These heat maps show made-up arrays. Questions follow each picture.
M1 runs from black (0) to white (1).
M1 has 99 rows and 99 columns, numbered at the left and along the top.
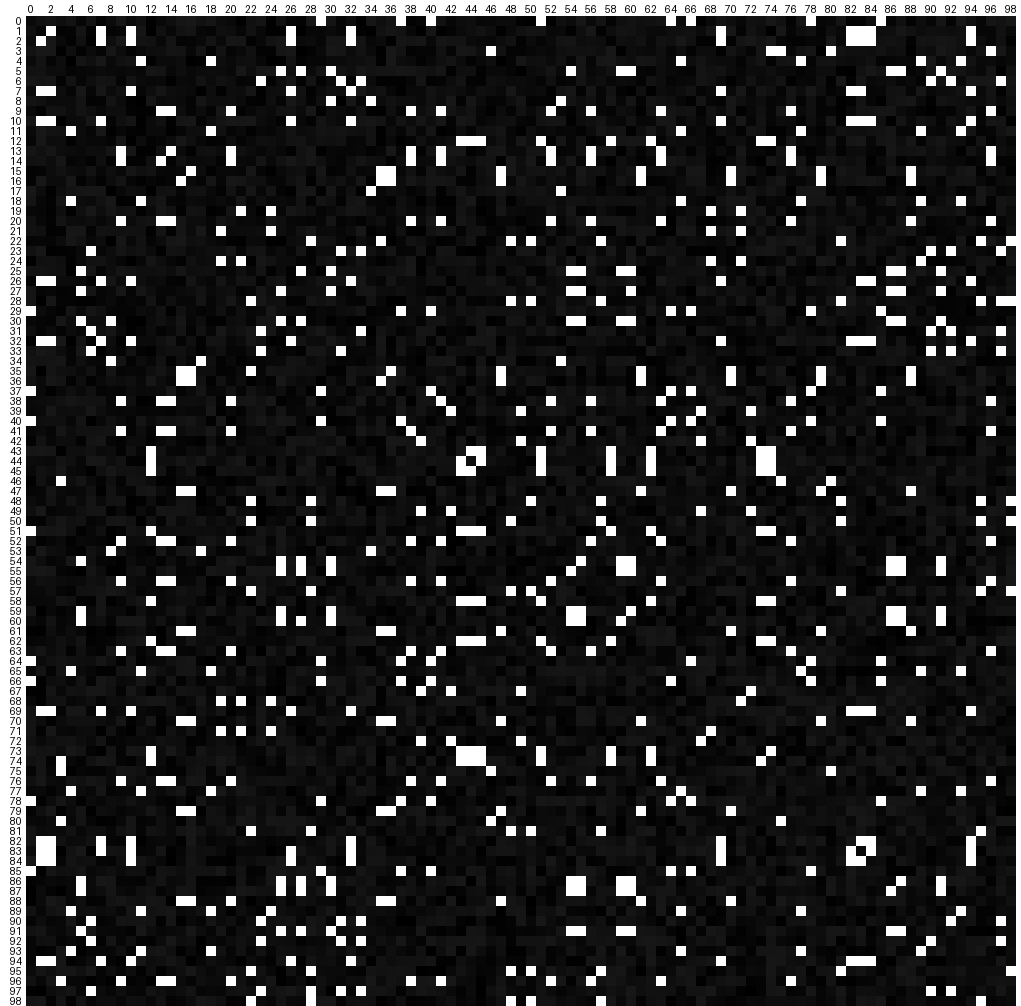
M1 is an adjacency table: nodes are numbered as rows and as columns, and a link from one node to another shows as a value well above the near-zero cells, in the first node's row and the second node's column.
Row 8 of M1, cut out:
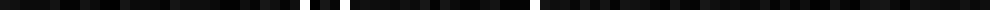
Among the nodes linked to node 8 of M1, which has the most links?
node 30
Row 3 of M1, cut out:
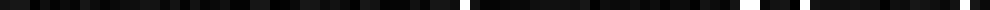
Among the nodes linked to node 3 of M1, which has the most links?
node 96
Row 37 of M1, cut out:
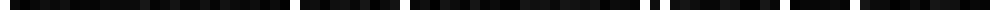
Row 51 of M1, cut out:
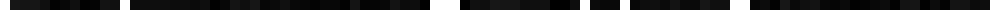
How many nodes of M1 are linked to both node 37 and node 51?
1
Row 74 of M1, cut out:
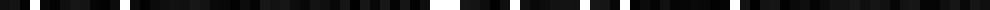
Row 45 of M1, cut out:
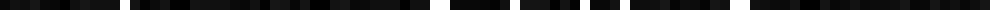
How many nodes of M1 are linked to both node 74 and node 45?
7
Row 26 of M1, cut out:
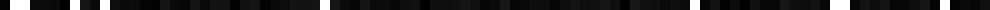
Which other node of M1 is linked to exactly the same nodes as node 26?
node 82
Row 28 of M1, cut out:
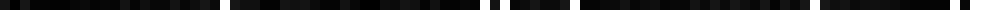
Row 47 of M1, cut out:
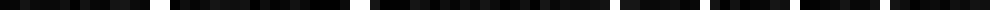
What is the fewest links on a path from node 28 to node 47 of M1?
3
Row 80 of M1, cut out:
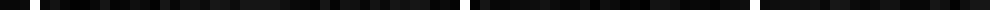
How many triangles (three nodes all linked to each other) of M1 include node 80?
3
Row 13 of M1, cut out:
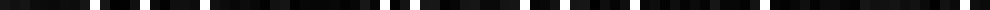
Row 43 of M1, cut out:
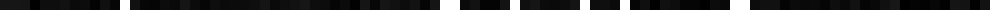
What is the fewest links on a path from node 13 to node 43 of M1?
4
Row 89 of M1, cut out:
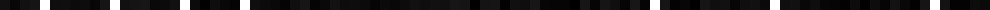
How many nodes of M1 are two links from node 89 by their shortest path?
4
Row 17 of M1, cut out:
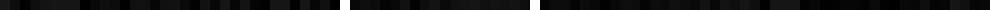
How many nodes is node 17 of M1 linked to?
2
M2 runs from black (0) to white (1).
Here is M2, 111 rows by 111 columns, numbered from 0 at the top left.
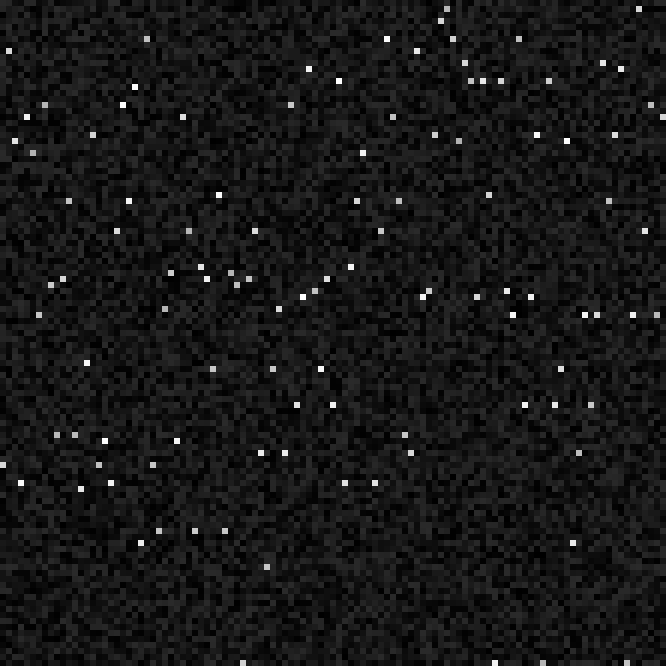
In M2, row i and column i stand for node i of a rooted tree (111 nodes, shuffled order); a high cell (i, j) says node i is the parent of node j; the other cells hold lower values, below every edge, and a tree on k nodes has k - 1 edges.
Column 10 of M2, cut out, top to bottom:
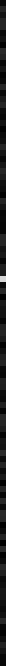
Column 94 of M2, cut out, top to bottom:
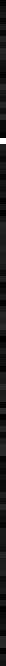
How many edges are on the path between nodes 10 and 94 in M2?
6
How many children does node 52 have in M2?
6
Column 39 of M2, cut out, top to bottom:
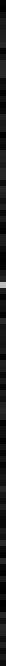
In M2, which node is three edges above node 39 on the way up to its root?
6
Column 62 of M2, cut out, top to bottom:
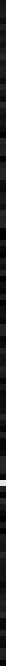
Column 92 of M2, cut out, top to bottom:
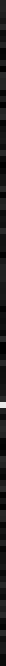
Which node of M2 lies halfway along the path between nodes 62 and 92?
32
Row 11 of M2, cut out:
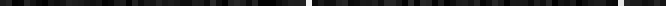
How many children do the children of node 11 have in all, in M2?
2
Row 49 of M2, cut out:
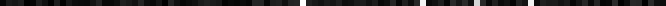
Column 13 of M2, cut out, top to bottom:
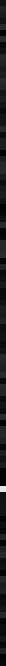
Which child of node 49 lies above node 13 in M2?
88
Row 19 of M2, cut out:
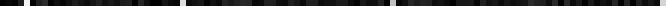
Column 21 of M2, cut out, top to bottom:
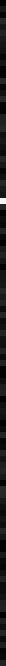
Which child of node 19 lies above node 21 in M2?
110
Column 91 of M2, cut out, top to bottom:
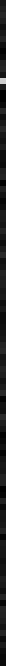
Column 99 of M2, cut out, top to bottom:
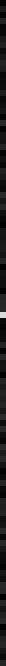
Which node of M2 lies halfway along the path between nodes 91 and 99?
73
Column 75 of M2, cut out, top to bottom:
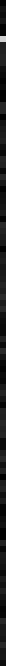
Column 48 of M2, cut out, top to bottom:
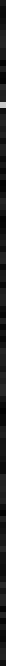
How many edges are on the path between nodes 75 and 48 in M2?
3
